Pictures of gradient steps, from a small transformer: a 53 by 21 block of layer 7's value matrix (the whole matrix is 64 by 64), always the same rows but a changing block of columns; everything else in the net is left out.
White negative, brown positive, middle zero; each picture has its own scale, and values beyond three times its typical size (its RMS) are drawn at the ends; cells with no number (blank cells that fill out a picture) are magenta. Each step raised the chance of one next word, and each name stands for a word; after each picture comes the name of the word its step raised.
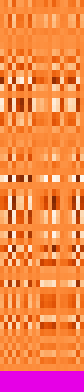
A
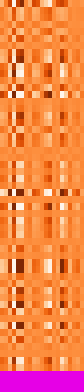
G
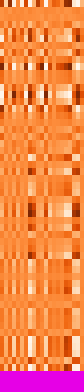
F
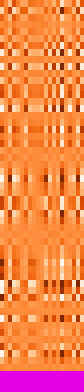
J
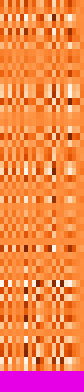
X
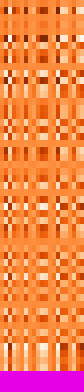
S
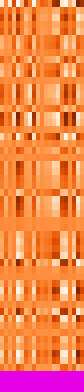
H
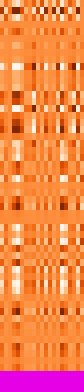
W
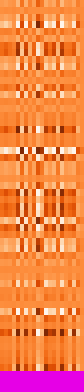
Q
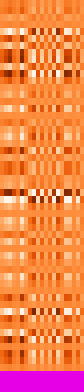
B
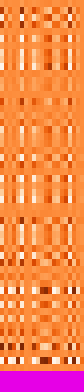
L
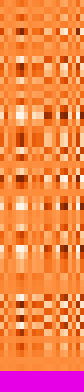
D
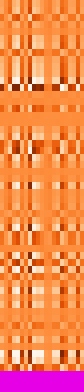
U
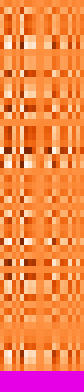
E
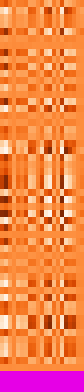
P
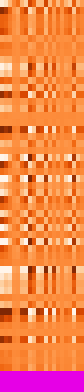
W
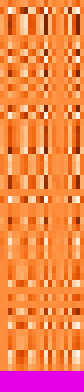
E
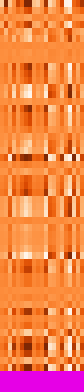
F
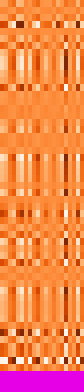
L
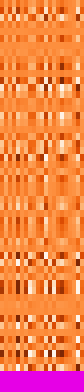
U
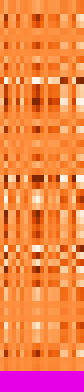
A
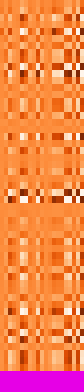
B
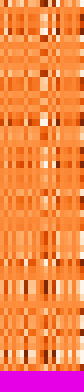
H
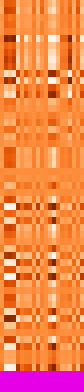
S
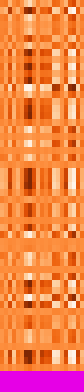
J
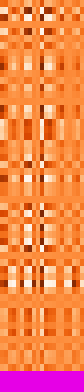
W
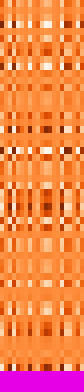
Q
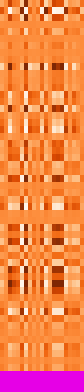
W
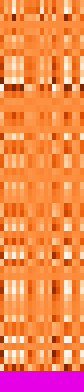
U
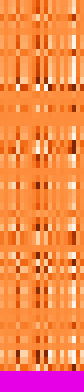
U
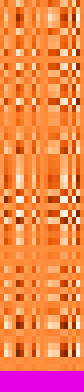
P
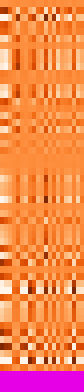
L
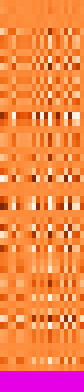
D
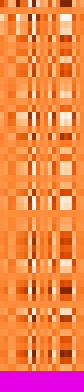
H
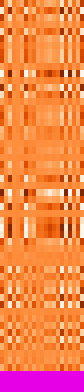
G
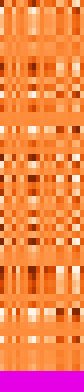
W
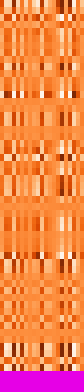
F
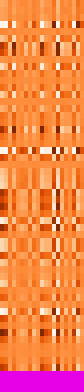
Q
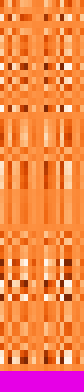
J
